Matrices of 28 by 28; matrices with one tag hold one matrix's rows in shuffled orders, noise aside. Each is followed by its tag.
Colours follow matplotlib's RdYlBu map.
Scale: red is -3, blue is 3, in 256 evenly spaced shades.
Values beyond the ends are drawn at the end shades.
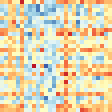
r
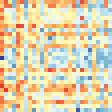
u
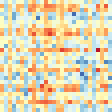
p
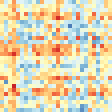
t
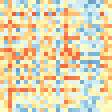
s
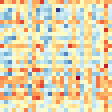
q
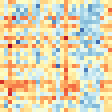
s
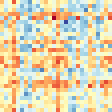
t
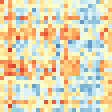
s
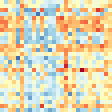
r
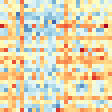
r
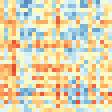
t
